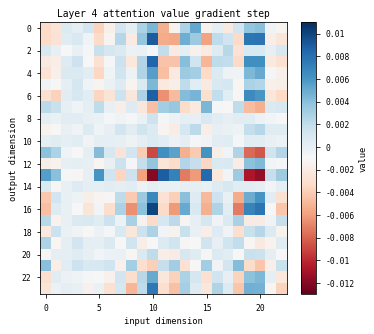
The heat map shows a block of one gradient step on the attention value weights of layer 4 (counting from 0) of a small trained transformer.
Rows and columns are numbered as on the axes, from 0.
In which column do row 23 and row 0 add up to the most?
10
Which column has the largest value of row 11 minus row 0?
11
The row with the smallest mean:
13
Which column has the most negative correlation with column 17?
21
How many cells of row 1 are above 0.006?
3
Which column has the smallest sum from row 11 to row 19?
14
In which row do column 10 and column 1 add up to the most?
16
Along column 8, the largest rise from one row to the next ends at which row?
17
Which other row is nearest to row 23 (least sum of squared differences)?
22
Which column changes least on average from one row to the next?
2
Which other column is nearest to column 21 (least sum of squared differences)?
1
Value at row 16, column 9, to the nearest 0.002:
0.004
